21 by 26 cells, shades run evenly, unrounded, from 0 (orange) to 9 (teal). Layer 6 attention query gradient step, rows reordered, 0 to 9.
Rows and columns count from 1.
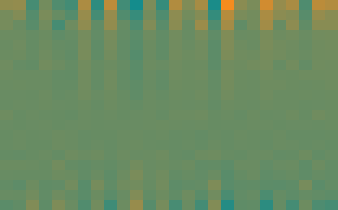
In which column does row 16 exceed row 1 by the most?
18
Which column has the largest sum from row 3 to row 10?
11
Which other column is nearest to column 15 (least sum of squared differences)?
20
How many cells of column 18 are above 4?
18
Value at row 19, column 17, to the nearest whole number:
5
